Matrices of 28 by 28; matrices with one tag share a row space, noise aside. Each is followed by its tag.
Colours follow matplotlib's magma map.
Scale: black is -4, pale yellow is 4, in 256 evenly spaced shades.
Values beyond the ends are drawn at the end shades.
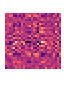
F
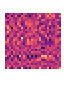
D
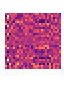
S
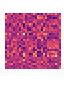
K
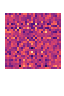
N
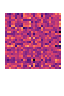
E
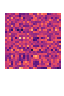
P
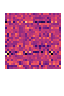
S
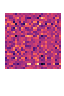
F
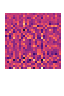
K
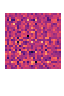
N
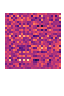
P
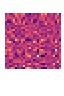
F
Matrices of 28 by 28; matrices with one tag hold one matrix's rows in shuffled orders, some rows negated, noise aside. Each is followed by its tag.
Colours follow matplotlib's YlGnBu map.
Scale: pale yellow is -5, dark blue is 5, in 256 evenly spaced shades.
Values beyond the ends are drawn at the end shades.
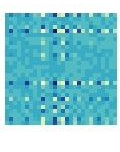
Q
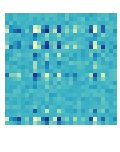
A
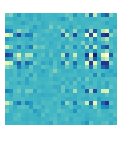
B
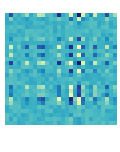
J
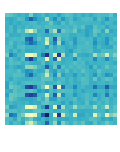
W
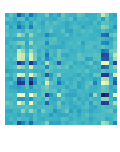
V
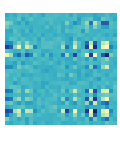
B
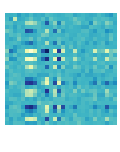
W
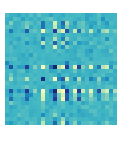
Q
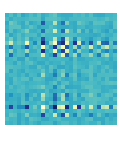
Q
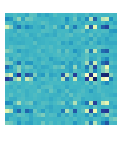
B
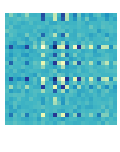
Q
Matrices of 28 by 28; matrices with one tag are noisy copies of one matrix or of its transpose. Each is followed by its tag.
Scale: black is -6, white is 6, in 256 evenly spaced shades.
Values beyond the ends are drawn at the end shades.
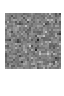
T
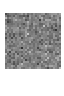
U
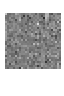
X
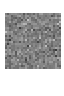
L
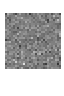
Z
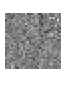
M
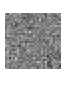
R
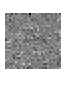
Z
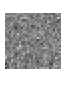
T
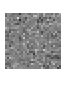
R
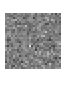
T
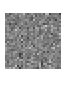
L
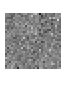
M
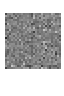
Z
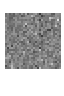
M
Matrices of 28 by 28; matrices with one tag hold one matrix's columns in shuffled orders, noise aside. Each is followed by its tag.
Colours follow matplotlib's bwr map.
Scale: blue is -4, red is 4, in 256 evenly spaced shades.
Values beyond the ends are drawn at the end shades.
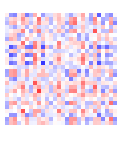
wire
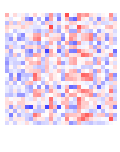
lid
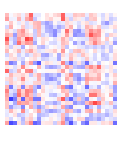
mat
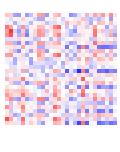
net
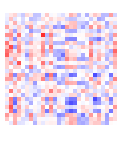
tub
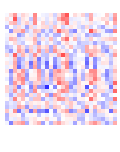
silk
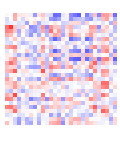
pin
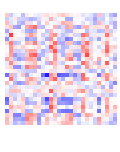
tub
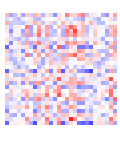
net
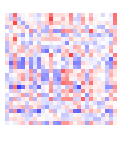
silk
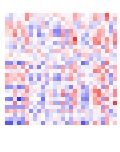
mat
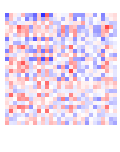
pin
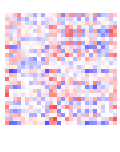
net
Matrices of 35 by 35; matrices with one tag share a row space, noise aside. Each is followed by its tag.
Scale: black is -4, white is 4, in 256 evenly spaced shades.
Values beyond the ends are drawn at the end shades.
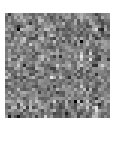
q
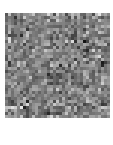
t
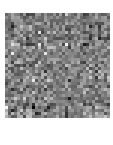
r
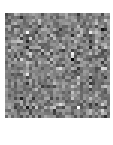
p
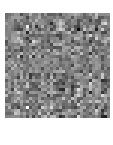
p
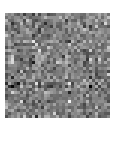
r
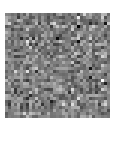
p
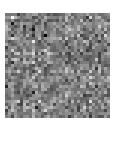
r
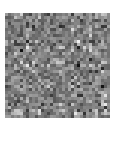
p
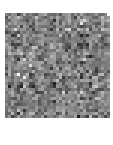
q
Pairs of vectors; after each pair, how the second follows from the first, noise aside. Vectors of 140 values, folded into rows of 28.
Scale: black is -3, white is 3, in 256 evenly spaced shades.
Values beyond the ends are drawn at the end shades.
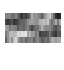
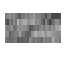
wrapped around, negated, shrunk.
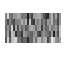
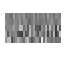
wrapped around, negated, partly zeroed.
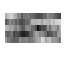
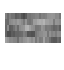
reversed, negated, shrunk.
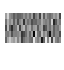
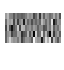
copied.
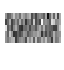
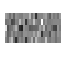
partly zeroed.
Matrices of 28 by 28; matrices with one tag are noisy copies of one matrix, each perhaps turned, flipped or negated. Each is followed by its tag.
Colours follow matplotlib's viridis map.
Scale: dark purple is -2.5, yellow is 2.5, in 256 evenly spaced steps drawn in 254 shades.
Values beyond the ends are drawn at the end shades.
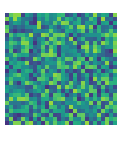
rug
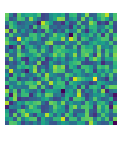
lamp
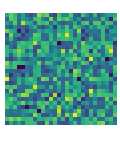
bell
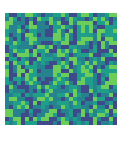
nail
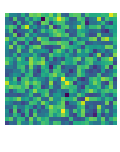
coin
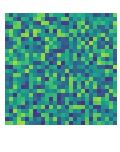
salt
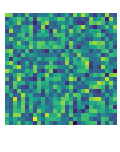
bell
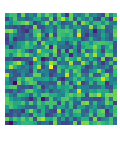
bell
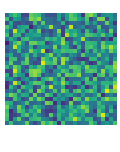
salt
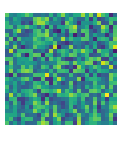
bell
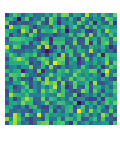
rug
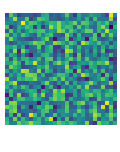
lamp
